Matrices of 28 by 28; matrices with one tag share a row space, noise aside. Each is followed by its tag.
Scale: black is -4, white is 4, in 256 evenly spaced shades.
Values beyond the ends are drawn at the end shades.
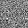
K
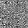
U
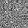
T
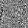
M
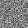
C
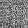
K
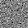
U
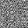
T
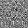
K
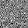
T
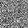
U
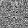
K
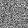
T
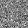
T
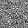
K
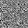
U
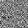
U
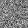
T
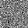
U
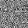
T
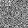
C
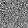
U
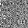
U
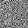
C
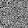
U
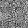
K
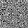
U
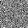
U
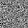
U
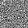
U
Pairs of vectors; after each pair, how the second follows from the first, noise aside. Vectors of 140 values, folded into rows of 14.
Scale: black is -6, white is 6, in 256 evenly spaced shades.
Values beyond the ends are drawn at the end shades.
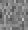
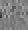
partly zeroed.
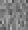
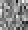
reversed, negated, scaled up.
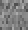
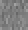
negated, shrunk.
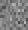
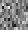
reversed, negated, scaled up.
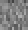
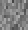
sign-scrambled.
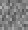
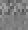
partly zeroed.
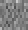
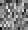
negated, scaled up.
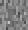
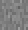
reversed, negated, shrunk.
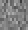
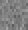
reversed, negated, shrunk.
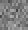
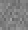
reversed, negated, shrunk.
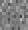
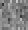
sign-scrambled.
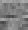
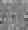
partly zeroed.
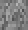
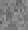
negated, shrunk.
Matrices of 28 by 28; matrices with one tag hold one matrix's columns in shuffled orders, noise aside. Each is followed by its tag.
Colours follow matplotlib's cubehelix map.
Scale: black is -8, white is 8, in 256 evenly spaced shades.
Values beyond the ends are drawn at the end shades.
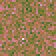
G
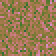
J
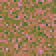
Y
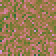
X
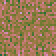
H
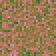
J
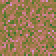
Y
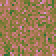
H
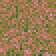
X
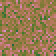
X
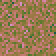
Y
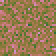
Y
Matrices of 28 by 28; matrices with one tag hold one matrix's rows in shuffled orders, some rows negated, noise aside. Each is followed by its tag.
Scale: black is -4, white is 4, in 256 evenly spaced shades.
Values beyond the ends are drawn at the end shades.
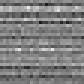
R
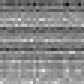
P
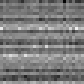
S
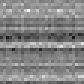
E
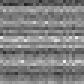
S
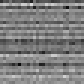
P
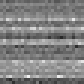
E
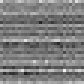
S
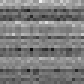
R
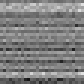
E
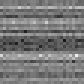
S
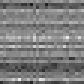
P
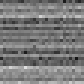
S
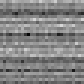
E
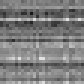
P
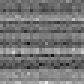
R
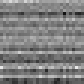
S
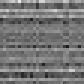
P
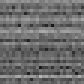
R
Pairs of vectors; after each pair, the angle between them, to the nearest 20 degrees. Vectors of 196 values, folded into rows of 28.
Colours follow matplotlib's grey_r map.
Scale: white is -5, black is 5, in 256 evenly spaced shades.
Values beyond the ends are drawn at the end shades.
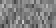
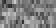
140 degrees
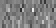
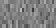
140 degrees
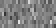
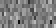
160 degrees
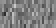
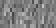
140 degrees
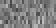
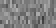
160 degrees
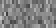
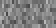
20 degrees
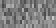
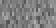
60 degrees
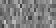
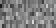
80 degrees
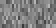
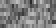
60 degrees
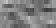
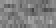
40 degrees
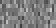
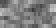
80 degrees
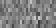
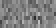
140 degrees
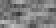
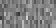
80 degrees
